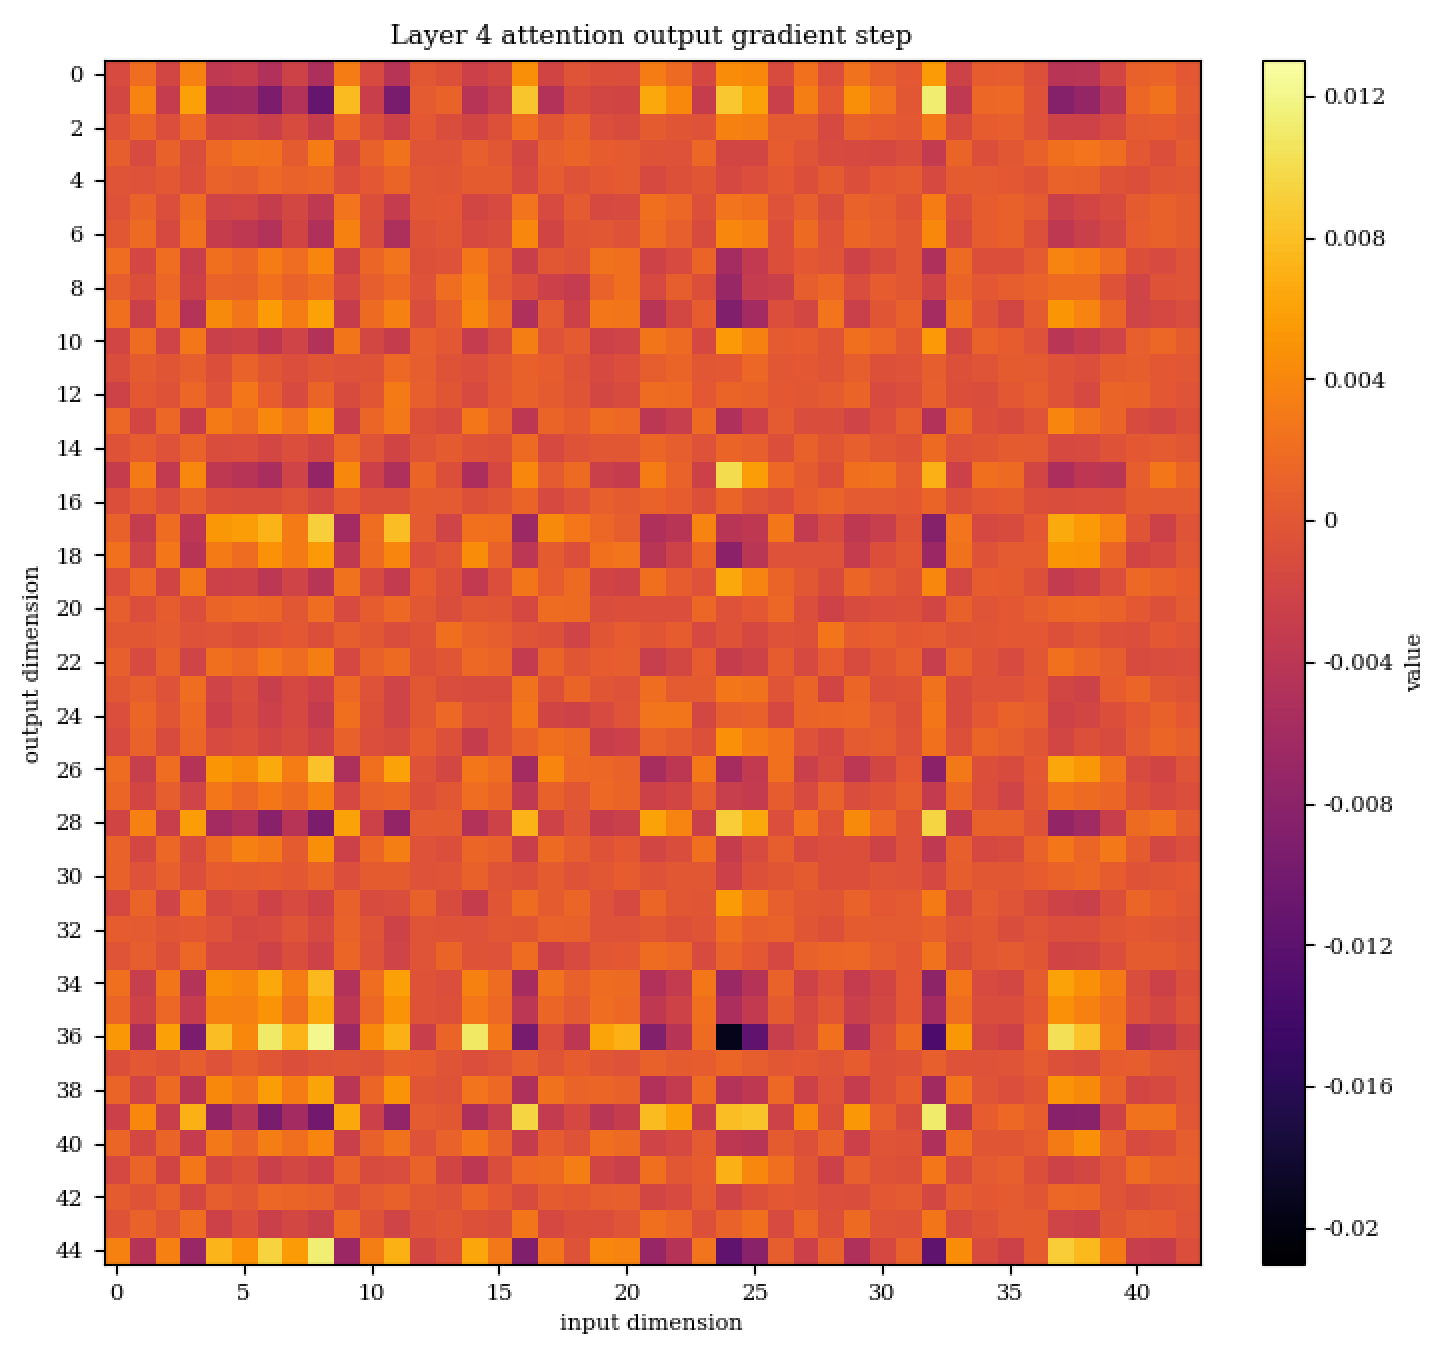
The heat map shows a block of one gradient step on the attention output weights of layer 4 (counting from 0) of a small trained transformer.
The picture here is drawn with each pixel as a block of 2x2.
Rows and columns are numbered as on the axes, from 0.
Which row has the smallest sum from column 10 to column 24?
36
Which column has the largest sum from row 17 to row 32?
17
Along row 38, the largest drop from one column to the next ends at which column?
9
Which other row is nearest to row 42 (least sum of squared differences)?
4
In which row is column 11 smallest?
1
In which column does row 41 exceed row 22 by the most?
24
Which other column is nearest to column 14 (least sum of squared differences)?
7
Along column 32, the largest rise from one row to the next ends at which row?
39
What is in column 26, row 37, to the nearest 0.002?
0
